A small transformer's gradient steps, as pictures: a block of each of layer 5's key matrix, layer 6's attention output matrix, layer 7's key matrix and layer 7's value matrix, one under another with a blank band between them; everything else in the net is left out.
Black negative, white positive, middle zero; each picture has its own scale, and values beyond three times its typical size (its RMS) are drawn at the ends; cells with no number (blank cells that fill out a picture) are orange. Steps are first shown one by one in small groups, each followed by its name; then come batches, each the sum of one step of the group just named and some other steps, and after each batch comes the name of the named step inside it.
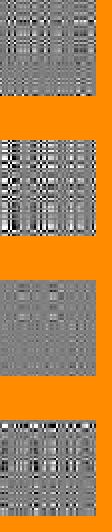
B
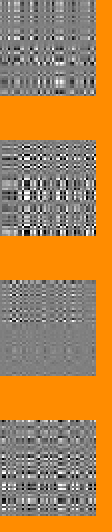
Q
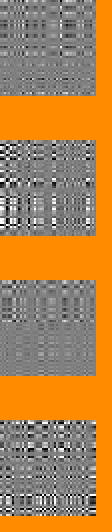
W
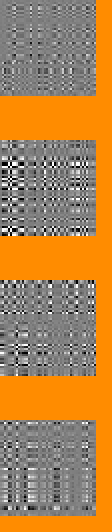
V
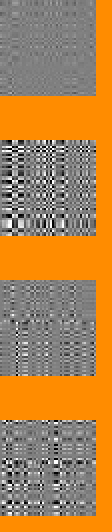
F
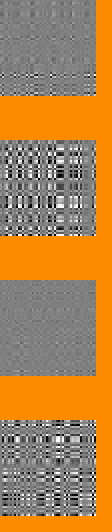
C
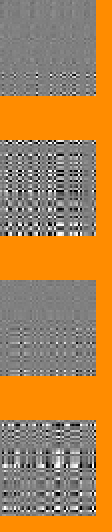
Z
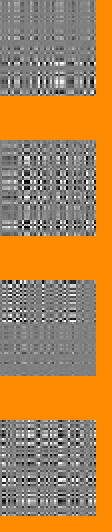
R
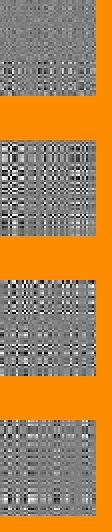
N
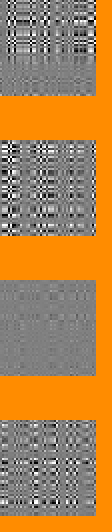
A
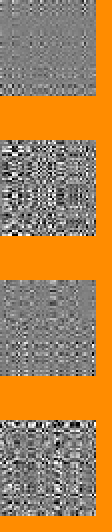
F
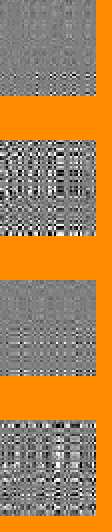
Z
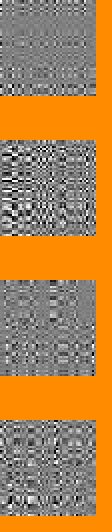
F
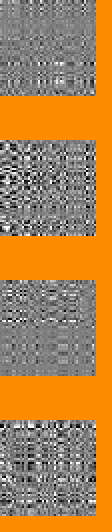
R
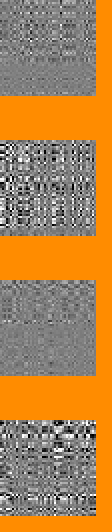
W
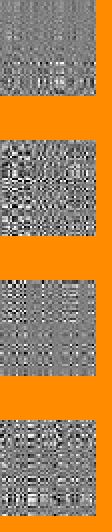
R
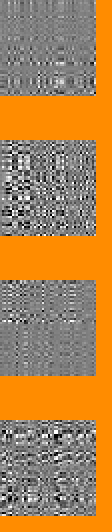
R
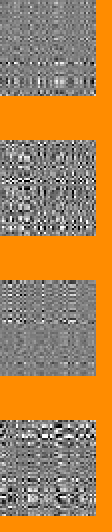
R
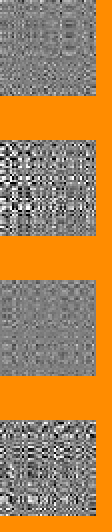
W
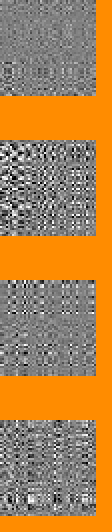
N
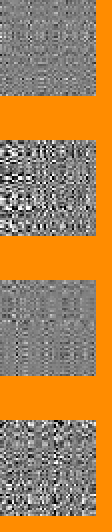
F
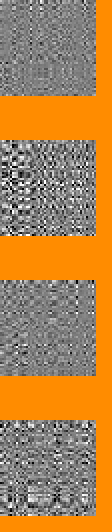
V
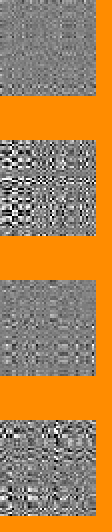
W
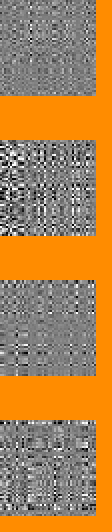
V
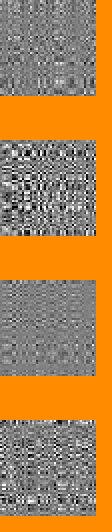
Q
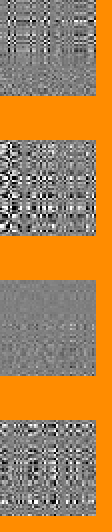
A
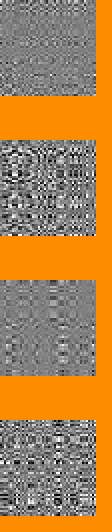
C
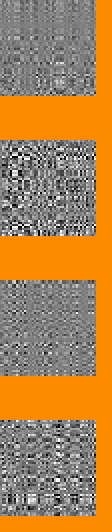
Q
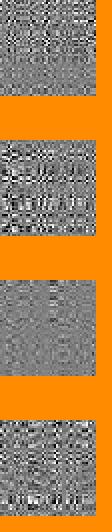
A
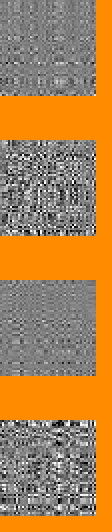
Q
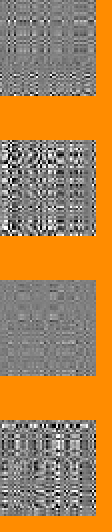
B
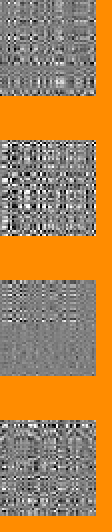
B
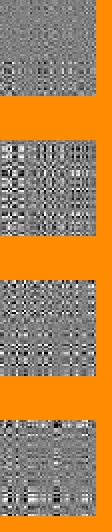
N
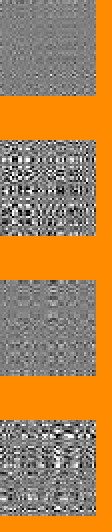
Z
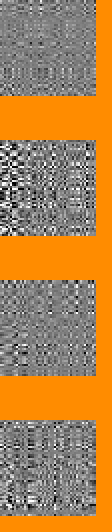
V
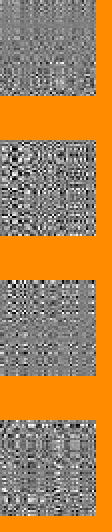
N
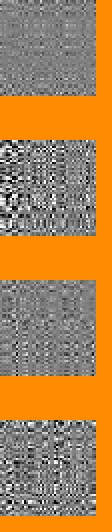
F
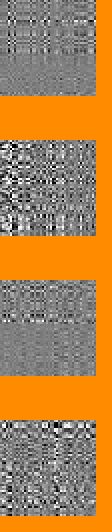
A
